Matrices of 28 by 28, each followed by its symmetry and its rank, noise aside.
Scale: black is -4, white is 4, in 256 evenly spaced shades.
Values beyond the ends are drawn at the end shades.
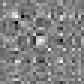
symmetric, rank three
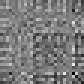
symmetric, rank four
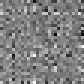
antisymmetric, rank four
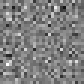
antisymmetric, rank four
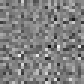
antisymmetric, rank four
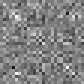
symmetric, rank four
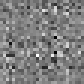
antisymmetric, rank four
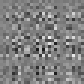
antisymmetric, rank two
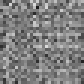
no symmetry, rank four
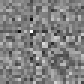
symmetric, rank four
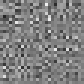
no symmetry, rank four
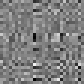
no symmetry, rank two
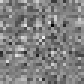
symmetric, rank three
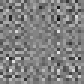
antisymmetric, rank two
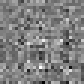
no symmetry, rank four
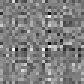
antisymmetric, rank two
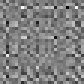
antisymmetric, rank two
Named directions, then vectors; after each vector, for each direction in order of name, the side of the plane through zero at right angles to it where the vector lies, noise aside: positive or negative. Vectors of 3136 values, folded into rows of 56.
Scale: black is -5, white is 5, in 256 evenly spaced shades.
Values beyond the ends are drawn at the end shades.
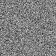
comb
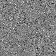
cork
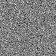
negative, positive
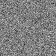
positive, positive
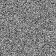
positive, positive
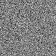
positive, negative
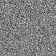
positive, negative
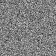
positive, negative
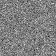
negative, negative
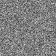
negative, negative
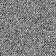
positive, positive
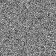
positive, positive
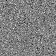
negative, positive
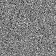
positive, negative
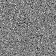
negative, positive
